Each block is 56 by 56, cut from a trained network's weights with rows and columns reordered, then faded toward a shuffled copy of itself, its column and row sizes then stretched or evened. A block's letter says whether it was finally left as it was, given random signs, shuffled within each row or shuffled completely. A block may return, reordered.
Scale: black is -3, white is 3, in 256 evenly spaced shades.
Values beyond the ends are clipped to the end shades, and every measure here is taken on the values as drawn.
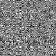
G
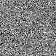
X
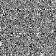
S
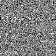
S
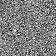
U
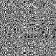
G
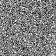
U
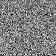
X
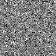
S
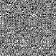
G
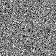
U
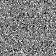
X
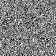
X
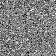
U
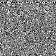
X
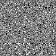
S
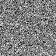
U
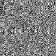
G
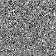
S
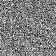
X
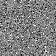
U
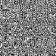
G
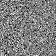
U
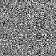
G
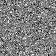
U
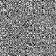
G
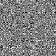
G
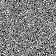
U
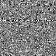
S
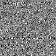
S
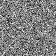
U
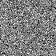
U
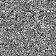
X
